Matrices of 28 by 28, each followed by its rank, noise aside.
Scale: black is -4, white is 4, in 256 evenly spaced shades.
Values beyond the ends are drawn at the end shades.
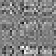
three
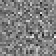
five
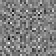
four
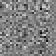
six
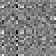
three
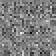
five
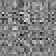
three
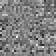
seven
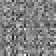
five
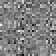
four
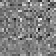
four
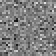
six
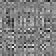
three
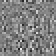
four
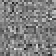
six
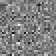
four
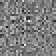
four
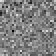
six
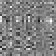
three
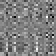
three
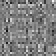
three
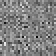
six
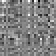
three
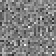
seven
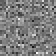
four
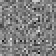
six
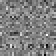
three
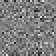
six
